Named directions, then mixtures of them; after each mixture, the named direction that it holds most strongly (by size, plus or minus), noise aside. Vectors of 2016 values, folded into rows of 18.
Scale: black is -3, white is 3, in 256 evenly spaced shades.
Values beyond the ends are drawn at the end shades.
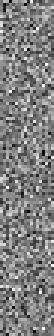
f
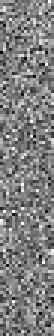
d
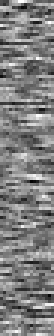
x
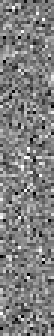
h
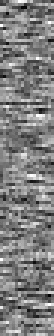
x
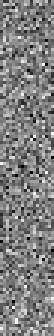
d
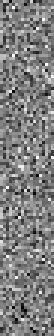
f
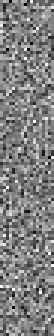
f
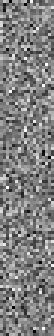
f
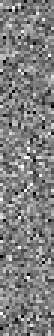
h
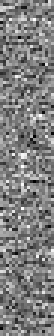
d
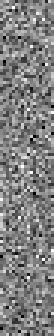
h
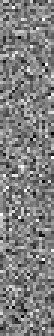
h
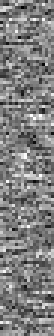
x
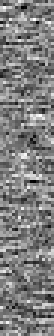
x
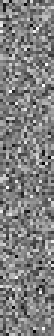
f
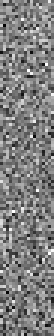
d
